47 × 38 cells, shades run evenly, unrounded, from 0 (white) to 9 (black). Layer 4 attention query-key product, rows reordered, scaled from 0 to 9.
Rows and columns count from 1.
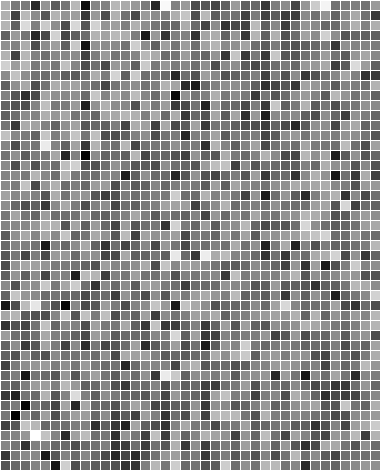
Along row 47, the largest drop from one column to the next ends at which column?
7
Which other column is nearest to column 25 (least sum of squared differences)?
23
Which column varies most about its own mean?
18
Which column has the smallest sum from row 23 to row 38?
38
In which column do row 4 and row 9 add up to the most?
20
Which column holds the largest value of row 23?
17
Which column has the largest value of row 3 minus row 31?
29
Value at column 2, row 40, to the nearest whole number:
8
